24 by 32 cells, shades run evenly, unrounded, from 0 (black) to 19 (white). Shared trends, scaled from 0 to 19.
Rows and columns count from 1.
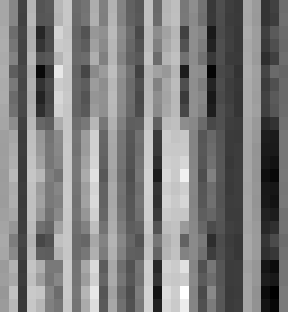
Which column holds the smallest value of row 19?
24
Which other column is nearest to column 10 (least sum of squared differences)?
2
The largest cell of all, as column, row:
21, 23
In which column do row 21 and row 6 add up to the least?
30
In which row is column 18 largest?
6
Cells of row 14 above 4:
29
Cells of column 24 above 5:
13
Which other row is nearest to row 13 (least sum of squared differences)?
16
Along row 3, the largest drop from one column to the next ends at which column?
5
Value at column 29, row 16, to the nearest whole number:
11
